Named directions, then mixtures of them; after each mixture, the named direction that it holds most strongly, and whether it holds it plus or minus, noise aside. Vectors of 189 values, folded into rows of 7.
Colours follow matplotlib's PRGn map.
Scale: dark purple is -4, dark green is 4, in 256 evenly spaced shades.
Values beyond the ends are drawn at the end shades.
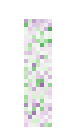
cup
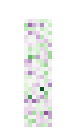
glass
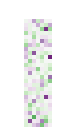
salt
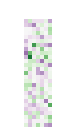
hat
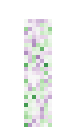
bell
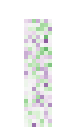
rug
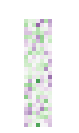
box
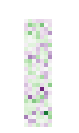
glass, minus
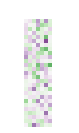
rug, plus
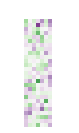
box, plus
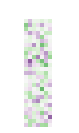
glass, plus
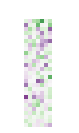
cup, minus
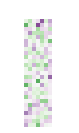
box, plus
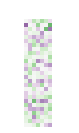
cup, minus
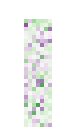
cup, minus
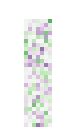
rug, minus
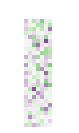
rug, plus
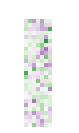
rug, minus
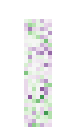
glass, minus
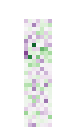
hat, plus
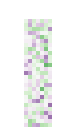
glass, plus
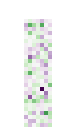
glass, minus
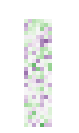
cup, minus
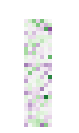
salt, minus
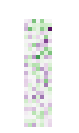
rug, plus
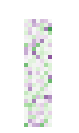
salt, plus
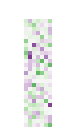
hat, minus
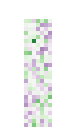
rug, minus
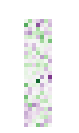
box, plus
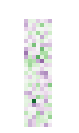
hat, plus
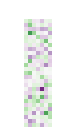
glass, minus
